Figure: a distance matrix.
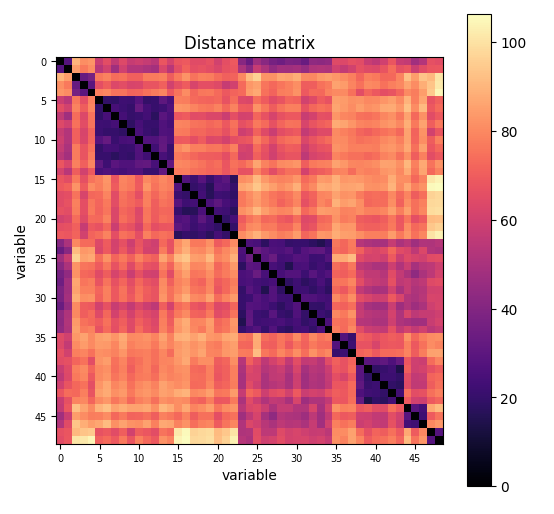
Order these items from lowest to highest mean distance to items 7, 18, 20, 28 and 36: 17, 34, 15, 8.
17, 15, 34, 8
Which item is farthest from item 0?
2
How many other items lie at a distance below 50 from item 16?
7
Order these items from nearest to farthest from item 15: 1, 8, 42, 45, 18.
18, 1, 45, 8, 42
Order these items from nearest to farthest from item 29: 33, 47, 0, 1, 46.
33, 0, 1, 46, 47
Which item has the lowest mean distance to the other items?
31
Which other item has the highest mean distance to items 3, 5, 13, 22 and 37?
48
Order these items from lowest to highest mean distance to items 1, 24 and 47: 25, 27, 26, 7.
27, 26, 25, 7
